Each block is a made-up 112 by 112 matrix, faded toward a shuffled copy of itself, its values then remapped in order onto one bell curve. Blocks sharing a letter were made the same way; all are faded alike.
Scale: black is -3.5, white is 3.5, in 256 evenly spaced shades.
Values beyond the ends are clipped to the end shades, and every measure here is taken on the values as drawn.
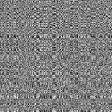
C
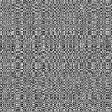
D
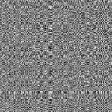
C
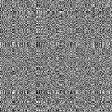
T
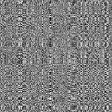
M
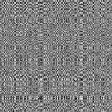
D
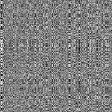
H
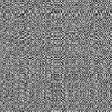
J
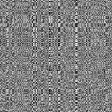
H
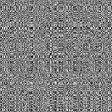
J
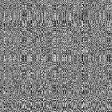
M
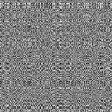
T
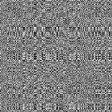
T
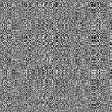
T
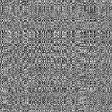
T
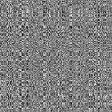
M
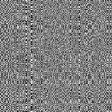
H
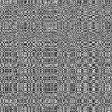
D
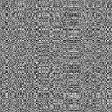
T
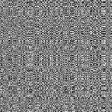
C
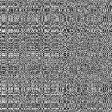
C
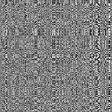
H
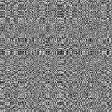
C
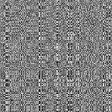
H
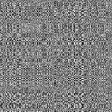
T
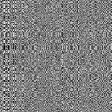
H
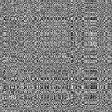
J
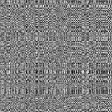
D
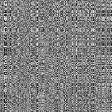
H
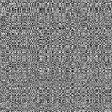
C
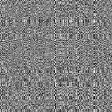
M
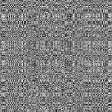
T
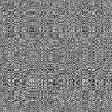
C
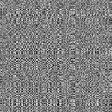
J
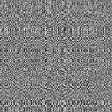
T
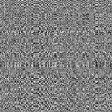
C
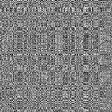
J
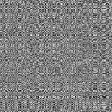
C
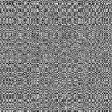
D
